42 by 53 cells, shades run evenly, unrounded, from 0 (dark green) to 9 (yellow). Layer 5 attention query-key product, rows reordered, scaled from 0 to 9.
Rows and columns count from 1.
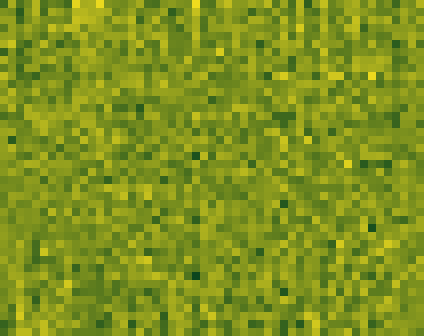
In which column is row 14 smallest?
18
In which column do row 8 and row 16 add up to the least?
50
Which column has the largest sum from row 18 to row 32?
26
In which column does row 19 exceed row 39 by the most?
2
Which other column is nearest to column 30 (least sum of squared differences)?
52
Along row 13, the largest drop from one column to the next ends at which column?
27
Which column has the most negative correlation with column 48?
25
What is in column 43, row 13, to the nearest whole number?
7
